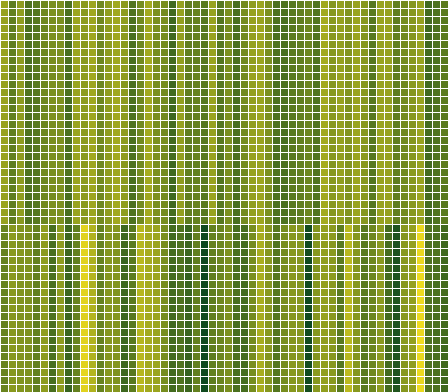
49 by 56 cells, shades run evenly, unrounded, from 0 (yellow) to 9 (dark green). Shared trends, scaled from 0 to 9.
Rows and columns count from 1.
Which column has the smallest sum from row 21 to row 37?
53
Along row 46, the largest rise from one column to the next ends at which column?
54
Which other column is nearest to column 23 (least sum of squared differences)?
43
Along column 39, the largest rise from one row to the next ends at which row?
29
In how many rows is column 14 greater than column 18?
21
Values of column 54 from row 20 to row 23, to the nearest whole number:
7 7 7 7
